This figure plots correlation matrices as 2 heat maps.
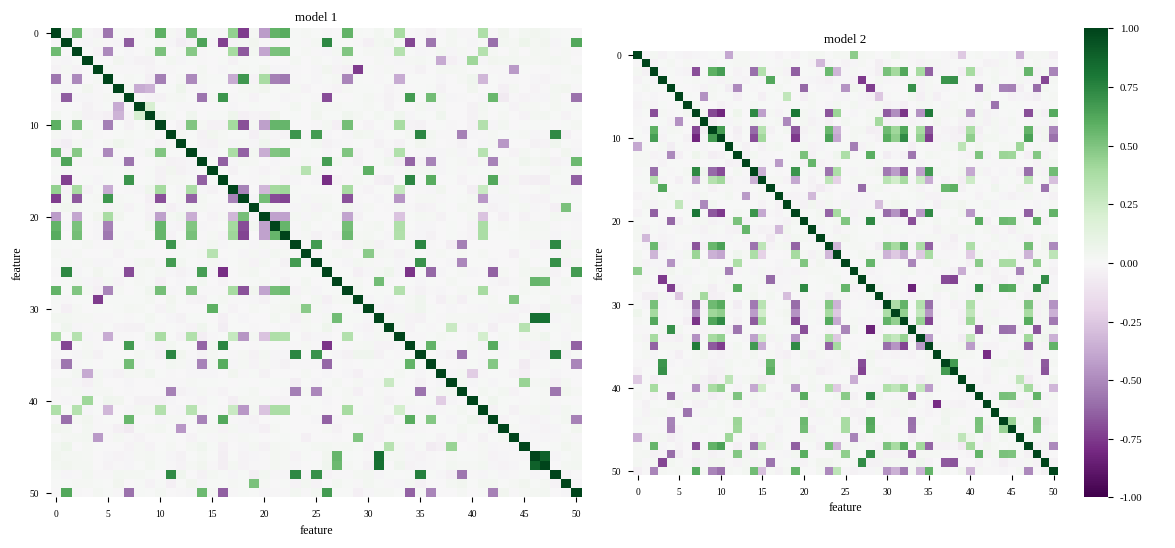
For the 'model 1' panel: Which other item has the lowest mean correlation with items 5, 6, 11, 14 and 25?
39
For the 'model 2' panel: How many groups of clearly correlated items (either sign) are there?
9
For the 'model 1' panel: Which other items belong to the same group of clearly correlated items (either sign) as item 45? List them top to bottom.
32, 38
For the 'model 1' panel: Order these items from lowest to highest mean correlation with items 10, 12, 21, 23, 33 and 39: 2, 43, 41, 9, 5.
5, 43, 9, 41, 2
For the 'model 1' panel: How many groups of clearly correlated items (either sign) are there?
11
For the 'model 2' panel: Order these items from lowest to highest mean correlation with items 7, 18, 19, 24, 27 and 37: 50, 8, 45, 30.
30, 8, 45, 50
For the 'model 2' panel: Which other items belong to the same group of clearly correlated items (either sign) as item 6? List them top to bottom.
43
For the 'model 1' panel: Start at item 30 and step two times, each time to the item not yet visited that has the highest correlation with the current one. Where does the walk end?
24
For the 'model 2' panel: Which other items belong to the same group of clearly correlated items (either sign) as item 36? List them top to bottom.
42
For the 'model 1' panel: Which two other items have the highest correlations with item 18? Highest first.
5, 20
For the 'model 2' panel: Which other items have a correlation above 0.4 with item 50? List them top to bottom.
7, 14, 19, 35
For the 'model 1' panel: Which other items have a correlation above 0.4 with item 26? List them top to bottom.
1, 14, 50
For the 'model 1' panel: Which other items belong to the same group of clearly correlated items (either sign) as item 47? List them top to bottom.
27, 31, 46
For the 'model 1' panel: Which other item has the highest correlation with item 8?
9
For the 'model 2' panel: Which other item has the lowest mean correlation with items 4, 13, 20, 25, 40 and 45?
33
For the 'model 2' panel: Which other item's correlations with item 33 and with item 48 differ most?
28
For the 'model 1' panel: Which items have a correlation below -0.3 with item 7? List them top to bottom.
1, 14, 26, 50
